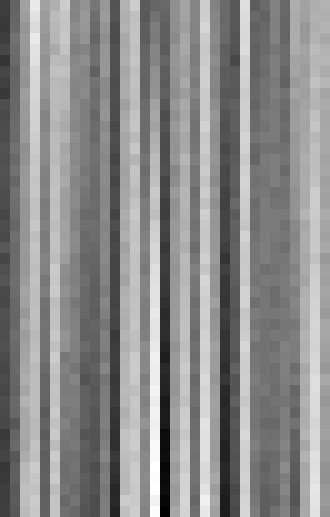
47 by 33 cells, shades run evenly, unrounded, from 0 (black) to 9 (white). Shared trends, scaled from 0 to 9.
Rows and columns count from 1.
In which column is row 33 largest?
16
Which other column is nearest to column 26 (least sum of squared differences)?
29
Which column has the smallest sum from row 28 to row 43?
17
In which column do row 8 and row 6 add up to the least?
1
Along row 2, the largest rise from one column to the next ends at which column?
25
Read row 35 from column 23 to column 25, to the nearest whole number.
2 3 7
